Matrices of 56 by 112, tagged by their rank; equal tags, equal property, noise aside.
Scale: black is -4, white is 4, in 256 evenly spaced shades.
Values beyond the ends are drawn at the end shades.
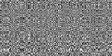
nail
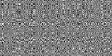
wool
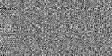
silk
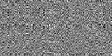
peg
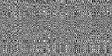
wool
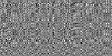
wool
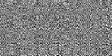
silk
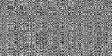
wool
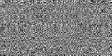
peg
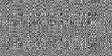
wool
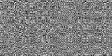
peg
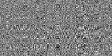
wool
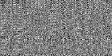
silk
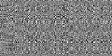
nail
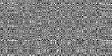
wool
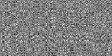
wool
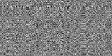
silk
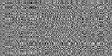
wool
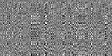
wool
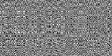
nail
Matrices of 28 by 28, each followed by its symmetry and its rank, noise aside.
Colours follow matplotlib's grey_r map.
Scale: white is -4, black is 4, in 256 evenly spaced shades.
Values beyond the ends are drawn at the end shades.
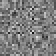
symmetric, rank four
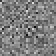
symmetric, rank four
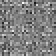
antisymmetric, rank six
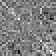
symmetric, rank four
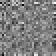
no symmetry, rank four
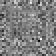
antisymmetric, rank four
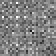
symmetric, rank five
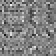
no symmetry, rank four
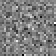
antisymmetric, rank six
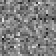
antisymmetric, rank six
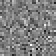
antisymmetric, rank six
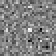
symmetric, rank five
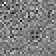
symmetric, rank six
